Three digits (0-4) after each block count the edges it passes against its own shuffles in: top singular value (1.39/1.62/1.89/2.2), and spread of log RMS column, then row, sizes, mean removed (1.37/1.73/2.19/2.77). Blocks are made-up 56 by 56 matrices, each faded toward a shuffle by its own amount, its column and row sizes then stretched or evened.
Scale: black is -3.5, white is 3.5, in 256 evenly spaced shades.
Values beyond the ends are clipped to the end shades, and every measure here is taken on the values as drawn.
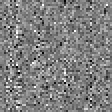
2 3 0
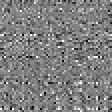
3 0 3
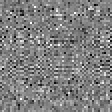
4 0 2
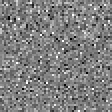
2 0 0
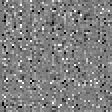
2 2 1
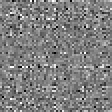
2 1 4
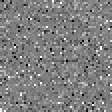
1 0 1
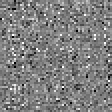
2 2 1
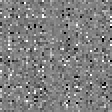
1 3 2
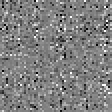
0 3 1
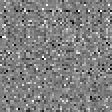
2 0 3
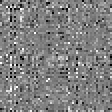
4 3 3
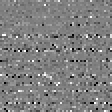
1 0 4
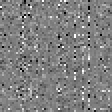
0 3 1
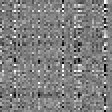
4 4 2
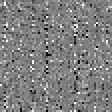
3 3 1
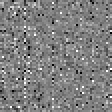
2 3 0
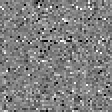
1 0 2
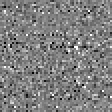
0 1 3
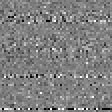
3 0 4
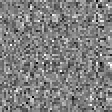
3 1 2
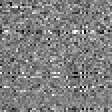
3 0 4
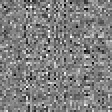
3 3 1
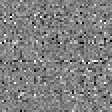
2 1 3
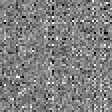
3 3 2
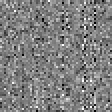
3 3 0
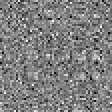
3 0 0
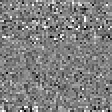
0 0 3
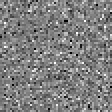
1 2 0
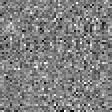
3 1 1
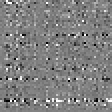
2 3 4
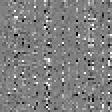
2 4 1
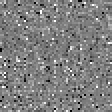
0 2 1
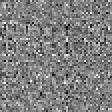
3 1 3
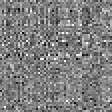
4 0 3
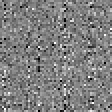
2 3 0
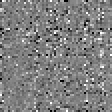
0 3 2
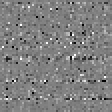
3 1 3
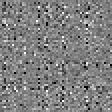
3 2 2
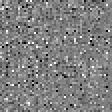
2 2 2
